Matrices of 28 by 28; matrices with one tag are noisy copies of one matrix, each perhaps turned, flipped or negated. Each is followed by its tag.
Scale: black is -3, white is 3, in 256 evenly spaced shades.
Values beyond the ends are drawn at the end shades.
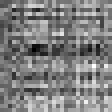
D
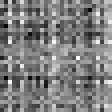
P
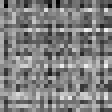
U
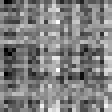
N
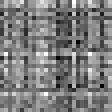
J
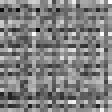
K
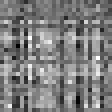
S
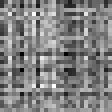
J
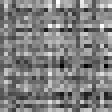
U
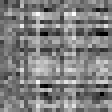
S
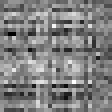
S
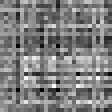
J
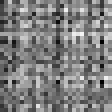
P
